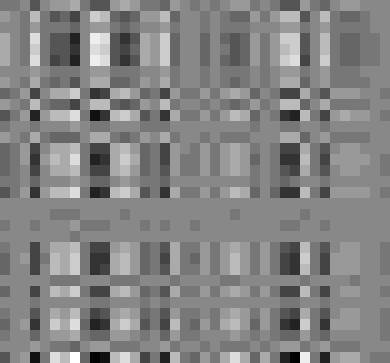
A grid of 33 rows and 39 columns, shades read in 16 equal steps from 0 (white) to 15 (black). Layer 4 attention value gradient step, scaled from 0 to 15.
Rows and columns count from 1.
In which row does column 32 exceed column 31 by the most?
33
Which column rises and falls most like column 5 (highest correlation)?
37
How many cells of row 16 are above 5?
32
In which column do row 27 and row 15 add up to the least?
8
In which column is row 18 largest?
10
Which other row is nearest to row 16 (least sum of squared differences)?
14
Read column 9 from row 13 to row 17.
7 8 8 8 7
